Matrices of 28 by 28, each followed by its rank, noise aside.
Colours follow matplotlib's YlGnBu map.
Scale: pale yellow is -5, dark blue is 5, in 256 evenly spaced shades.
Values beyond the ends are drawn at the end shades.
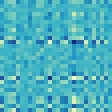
one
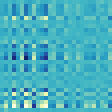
one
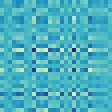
one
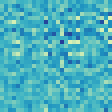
four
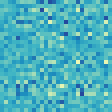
three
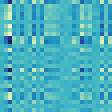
one
